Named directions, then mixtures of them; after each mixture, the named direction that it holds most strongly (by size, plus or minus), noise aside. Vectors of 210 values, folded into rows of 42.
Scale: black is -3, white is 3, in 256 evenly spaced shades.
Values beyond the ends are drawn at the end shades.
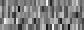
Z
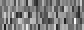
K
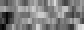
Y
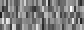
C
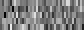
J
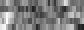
Y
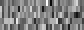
Z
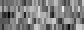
Y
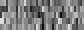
C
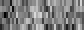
J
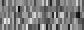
Z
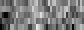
Y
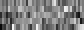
Y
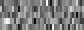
Z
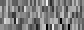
Z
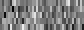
J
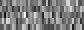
C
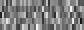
C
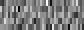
Z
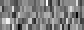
Z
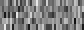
K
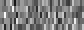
J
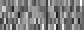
C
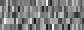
Z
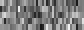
Z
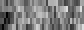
Y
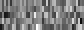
C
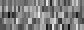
Z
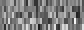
K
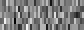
Z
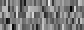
C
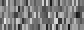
Z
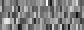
Z
